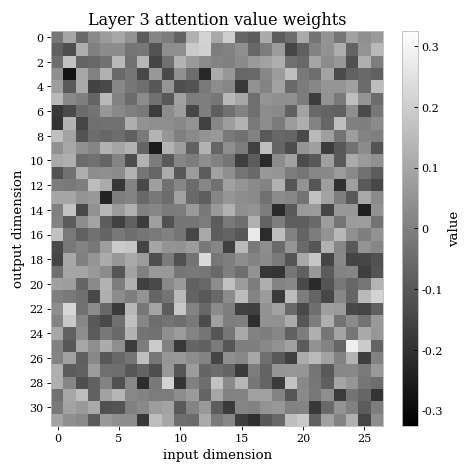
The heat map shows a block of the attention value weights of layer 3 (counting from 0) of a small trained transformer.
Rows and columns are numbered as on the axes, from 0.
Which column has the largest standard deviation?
1
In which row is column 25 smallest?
14
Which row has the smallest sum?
6
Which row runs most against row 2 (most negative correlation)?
31
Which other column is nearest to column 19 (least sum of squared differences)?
13
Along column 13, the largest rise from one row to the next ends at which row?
28
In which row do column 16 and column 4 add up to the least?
23
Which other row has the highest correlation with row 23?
22
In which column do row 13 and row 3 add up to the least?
12
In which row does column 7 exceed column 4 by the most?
26
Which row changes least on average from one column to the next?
8
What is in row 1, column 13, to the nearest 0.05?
0
